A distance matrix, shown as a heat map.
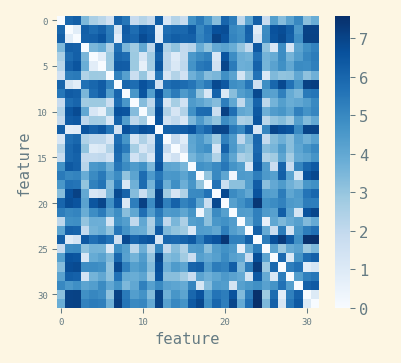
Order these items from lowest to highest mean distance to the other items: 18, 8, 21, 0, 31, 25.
25, 0, 18, 21, 8, 31
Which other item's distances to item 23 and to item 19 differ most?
16
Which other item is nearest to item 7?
2
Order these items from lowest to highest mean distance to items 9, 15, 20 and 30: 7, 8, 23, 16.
8, 23, 16, 7
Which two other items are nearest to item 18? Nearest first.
8, 20
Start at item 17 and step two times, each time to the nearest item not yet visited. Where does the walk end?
29
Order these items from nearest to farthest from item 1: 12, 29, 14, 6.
12, 29, 6, 14
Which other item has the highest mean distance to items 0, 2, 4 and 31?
20
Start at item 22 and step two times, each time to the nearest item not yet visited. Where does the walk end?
6
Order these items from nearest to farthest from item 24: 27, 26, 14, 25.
25, 14, 26, 27
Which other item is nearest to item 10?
5
